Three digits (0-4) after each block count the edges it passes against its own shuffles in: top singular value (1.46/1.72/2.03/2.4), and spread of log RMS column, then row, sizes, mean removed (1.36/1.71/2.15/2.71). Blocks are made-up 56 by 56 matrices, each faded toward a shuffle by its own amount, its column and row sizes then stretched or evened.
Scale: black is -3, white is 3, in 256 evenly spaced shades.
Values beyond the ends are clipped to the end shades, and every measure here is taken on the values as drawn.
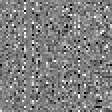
0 4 1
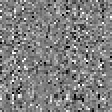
2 3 0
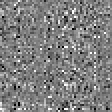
2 4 2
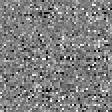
1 1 3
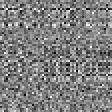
4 0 3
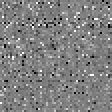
1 1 2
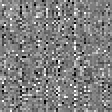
3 3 0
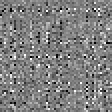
2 4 3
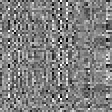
4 4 0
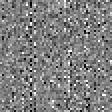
2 4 0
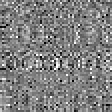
3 1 3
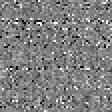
1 0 3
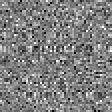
3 0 2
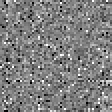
1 2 0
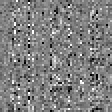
1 4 1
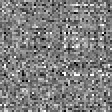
2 1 3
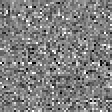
1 1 2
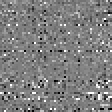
0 3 4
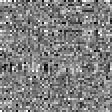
3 0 3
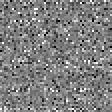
1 0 2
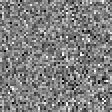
1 1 0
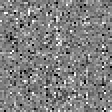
0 2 0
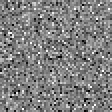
0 0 0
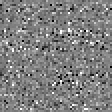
0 1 3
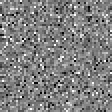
1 0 1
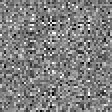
3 2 1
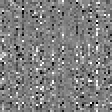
1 4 2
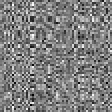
4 4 0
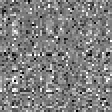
3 1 1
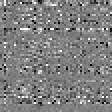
3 2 4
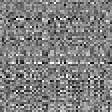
3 0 4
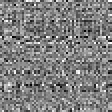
3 0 4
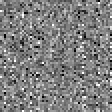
1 3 1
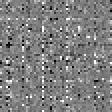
1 4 3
